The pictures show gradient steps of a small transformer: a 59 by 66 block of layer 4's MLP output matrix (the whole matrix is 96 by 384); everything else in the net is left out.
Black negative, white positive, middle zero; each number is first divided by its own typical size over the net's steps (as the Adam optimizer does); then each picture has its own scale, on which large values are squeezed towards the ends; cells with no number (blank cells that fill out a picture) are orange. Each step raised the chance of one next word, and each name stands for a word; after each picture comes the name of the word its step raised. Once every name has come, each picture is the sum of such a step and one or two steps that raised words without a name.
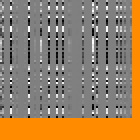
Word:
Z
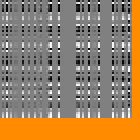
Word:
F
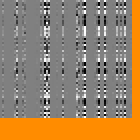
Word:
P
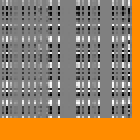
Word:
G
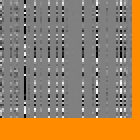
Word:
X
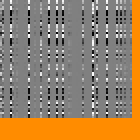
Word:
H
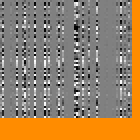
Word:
P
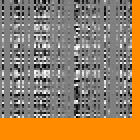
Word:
G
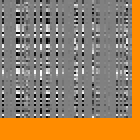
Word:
H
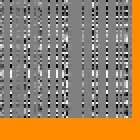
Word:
G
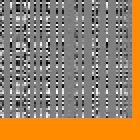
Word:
F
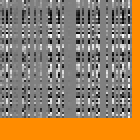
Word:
H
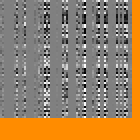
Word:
H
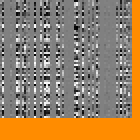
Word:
G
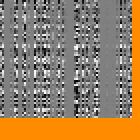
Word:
X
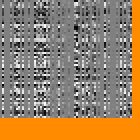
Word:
G
